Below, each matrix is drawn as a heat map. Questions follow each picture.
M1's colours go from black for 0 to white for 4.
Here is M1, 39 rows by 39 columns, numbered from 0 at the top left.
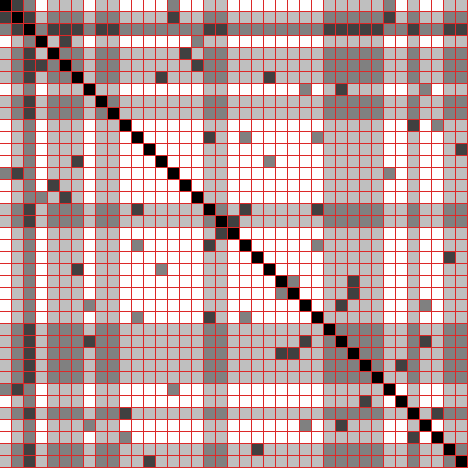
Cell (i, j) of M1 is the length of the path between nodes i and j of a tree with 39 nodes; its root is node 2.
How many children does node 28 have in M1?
3
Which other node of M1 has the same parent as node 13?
22
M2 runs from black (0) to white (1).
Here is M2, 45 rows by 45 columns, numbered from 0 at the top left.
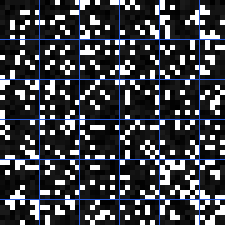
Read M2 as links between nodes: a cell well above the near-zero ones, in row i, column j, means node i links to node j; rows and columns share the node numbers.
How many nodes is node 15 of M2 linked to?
7
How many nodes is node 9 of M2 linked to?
11
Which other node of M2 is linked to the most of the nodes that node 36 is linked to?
node 3
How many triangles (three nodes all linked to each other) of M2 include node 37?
4
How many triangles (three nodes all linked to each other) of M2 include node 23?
3
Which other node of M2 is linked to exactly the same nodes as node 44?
node 29
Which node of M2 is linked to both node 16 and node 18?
node 10
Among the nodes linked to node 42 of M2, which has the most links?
node 32
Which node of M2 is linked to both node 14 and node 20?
node 25
